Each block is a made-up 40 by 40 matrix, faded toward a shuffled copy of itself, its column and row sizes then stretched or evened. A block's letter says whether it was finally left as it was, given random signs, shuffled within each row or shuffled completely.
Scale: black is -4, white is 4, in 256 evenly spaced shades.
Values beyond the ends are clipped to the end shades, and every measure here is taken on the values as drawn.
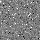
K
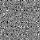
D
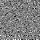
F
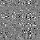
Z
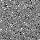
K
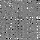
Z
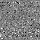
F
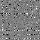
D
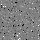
K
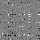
D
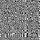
Z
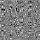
Z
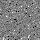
K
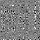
Z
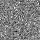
K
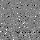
F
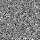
F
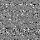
F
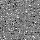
K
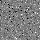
K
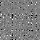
D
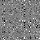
D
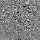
D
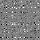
D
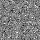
K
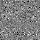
F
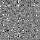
D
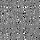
D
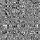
Z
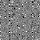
Z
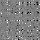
Z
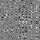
Z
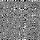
Z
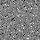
K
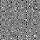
Z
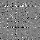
D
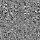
D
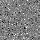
K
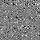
F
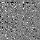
D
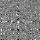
D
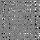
Z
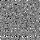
D
